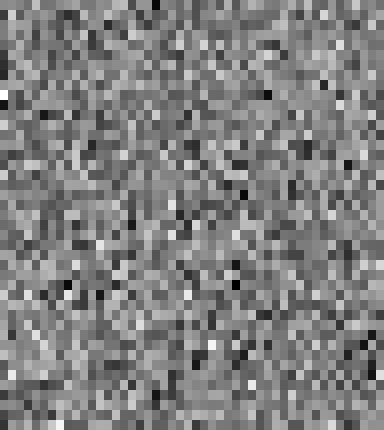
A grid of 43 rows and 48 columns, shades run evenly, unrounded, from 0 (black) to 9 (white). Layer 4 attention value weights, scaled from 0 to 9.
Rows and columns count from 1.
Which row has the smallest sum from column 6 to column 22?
3
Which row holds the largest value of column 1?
10
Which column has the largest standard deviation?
1
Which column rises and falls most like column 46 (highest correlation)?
16
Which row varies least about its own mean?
14
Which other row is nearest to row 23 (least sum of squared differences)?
12
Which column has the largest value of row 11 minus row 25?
43
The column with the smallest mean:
23
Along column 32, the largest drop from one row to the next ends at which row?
40
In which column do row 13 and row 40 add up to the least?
20
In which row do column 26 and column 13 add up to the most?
25
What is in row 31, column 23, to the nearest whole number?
6
